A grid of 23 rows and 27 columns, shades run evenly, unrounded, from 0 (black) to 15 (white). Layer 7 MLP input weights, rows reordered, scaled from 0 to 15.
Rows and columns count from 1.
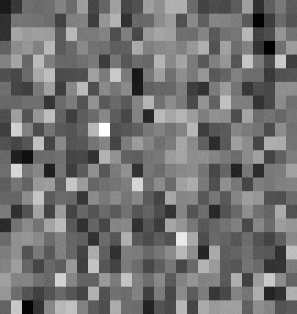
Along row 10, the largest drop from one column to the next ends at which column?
11
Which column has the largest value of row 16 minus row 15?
26
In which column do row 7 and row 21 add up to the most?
12
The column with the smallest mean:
25
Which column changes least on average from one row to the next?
1
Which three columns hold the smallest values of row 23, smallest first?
3, 14, 4
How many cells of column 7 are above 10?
3
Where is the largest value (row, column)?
10, 10
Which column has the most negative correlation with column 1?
16
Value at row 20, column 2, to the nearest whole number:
9
